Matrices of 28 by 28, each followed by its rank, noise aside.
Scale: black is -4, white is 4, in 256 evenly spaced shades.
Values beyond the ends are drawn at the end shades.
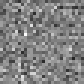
eight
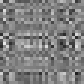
two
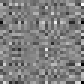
three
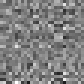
four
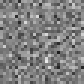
eight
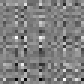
two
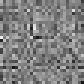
four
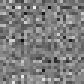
six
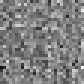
eight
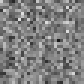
eight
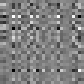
two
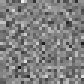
six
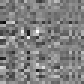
three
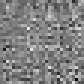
six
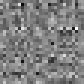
four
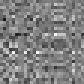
four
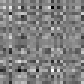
two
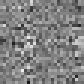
six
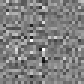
four
